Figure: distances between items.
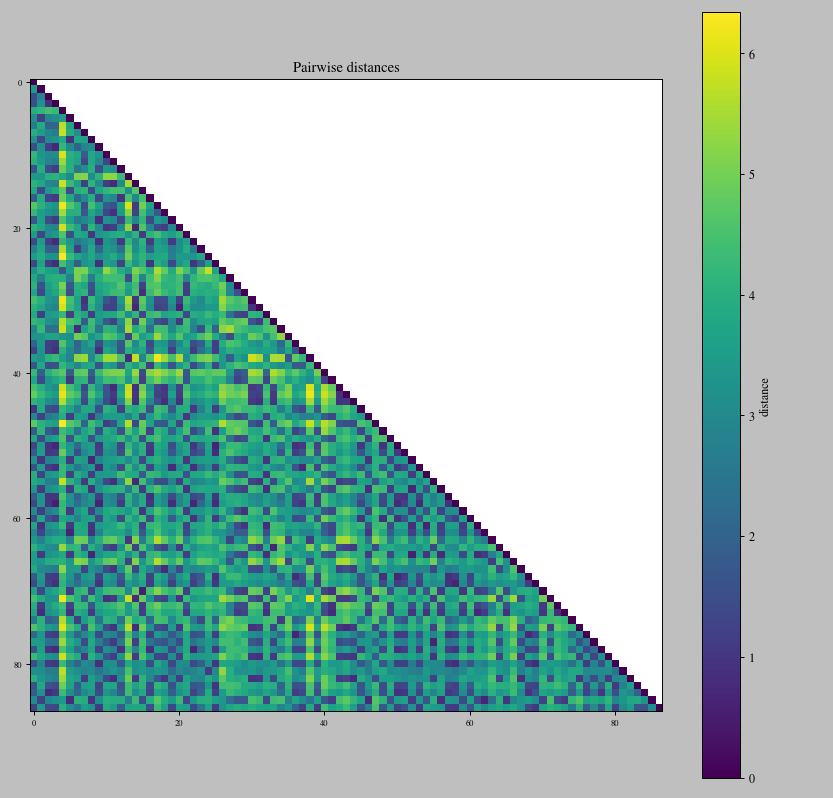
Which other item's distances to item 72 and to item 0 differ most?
45
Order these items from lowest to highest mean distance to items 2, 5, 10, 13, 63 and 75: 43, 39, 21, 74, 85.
85, 21, 39, 43, 74
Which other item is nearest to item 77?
55
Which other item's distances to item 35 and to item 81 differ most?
24
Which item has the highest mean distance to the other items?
4
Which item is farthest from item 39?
40
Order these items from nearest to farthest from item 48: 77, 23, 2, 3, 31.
3, 2, 23, 77, 31
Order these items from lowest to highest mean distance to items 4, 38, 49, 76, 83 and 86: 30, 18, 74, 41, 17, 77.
41, 74, 77, 18, 30, 17
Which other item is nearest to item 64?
33
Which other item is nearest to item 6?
34
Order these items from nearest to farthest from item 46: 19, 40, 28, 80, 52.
52, 28, 40, 80, 19
